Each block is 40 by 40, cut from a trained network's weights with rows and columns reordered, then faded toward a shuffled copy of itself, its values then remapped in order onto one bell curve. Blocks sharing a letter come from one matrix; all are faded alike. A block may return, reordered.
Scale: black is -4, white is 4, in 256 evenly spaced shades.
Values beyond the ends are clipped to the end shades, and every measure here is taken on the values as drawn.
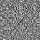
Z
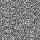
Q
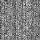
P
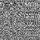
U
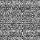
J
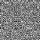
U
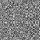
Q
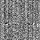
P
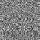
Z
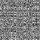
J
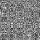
Q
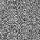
Q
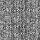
P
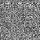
Z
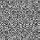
Z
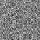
Q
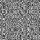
Q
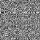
Z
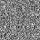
U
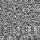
Q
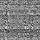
J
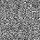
U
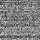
J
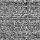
J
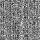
P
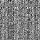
P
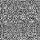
U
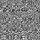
Z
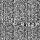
P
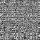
J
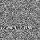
U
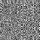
Q
